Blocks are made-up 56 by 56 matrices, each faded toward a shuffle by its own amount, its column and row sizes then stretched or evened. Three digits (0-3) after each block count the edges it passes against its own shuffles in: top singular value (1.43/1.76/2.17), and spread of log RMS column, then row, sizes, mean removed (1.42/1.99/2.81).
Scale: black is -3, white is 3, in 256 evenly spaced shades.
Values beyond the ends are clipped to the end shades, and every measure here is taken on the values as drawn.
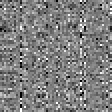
2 3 0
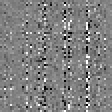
2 3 1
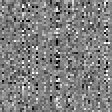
2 3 0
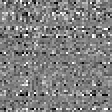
2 1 3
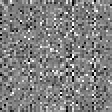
3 2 0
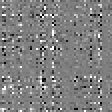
2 3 3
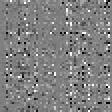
1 3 2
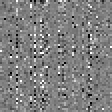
2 3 1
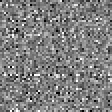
0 1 2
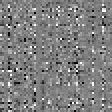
1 3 2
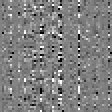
3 3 1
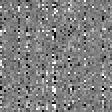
0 3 1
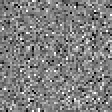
1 0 0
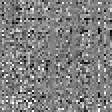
0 3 2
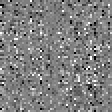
1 2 1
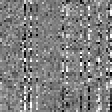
3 3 0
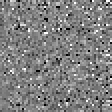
0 1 1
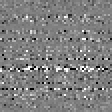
1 0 3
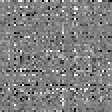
0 2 3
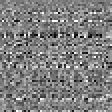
3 0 3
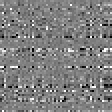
3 1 3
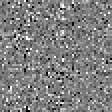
1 1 0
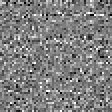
2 1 2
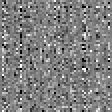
2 3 1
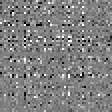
2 2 3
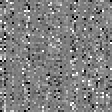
1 3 0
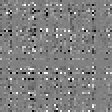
1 3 3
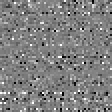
1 0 3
